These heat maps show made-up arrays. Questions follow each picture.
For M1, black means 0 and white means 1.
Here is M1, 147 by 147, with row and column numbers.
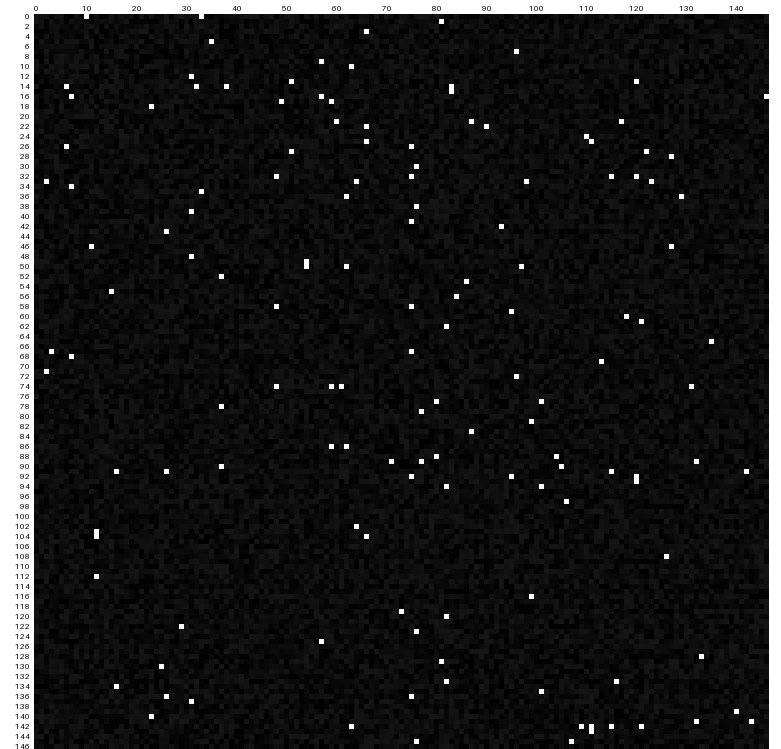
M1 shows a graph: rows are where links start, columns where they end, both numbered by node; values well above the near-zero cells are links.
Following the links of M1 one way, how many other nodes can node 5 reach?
7
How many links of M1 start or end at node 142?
6
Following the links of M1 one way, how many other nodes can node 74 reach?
7
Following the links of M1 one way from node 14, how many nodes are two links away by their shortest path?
6
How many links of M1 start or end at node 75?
7
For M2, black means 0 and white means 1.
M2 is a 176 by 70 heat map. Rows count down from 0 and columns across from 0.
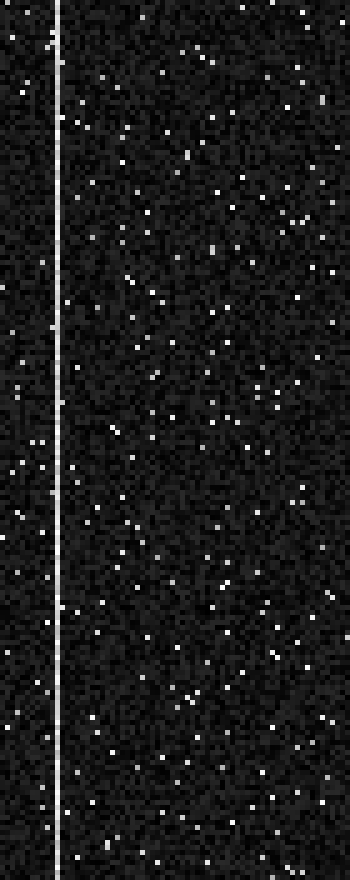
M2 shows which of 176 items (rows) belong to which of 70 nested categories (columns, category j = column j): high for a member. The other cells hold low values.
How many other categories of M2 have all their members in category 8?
3
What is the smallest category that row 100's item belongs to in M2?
58
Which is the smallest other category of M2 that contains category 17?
25
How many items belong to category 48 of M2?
3
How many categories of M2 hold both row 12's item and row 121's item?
3
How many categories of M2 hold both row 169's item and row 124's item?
1
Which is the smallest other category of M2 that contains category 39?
9
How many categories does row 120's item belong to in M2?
3
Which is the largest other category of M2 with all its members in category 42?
12
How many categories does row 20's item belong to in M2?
3
